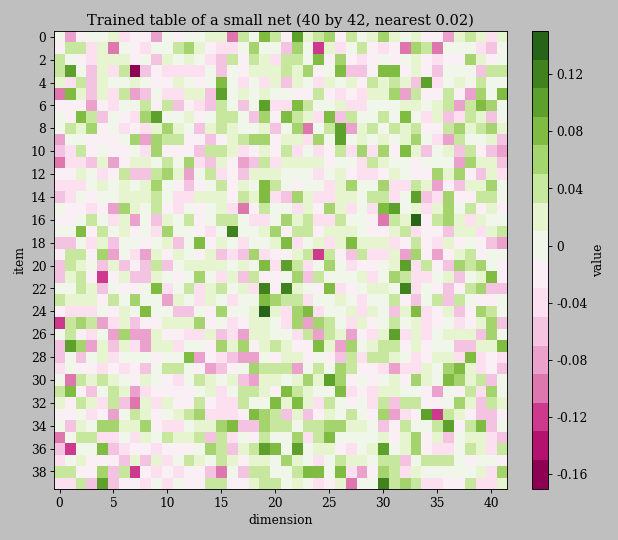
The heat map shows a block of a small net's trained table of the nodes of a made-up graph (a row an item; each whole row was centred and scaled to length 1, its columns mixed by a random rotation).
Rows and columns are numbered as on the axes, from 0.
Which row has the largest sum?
34
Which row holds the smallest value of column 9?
0
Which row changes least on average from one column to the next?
37
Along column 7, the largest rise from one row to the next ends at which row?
4
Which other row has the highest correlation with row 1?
19
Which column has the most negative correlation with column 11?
23
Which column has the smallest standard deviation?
29
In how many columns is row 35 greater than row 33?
21
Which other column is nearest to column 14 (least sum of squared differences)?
28
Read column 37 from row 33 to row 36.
0.02 -0.02 0 0
